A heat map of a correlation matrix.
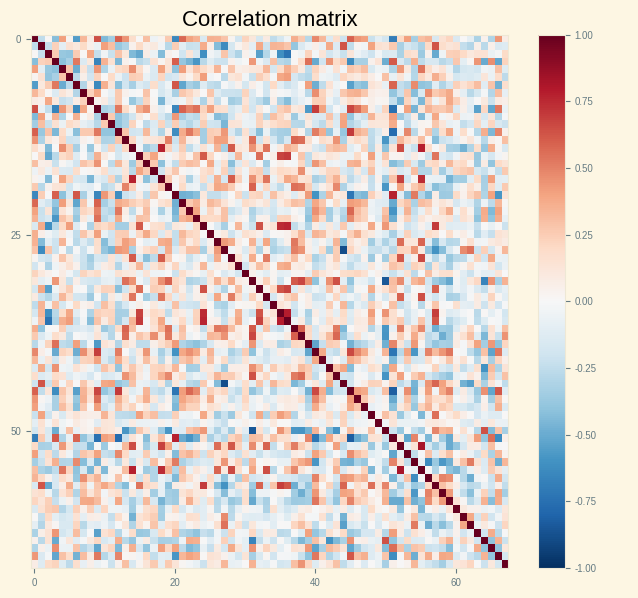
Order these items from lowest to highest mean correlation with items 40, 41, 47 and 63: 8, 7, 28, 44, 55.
28, 55, 44, 8, 7
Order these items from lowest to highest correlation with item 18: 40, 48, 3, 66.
40, 48, 66, 3
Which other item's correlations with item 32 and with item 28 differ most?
57
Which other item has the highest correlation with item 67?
38
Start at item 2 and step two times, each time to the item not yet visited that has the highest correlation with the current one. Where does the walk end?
59
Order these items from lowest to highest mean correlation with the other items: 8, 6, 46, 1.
6, 8, 1, 46
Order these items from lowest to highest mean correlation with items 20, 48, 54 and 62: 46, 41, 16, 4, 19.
4, 46, 41, 16, 19
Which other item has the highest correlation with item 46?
9
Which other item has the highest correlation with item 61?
27
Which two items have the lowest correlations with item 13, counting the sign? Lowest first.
50, 57
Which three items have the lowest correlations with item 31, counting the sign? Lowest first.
50, 64, 59
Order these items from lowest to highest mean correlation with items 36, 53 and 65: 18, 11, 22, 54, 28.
22, 54, 11, 28, 18
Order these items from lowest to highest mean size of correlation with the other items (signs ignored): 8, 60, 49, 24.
49, 60, 8, 24
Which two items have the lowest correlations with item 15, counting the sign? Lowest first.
2, 63
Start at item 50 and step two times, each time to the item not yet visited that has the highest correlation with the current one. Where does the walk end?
45
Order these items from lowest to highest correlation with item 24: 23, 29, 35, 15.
23, 29, 15, 35
